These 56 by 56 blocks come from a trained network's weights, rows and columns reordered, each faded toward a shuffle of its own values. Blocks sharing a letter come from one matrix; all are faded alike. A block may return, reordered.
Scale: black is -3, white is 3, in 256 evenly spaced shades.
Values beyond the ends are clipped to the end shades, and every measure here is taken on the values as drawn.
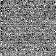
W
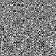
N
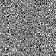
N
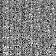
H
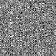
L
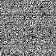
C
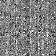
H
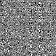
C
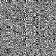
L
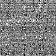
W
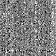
H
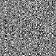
N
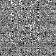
C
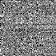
W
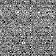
W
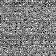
W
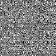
C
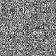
L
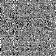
C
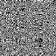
L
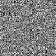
L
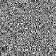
L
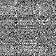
W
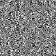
N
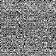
W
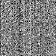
H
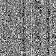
H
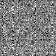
C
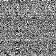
W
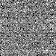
W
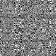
C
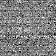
W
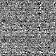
W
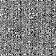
H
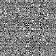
C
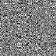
L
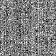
H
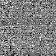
C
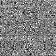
C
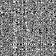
H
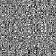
N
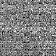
W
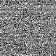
C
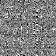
C
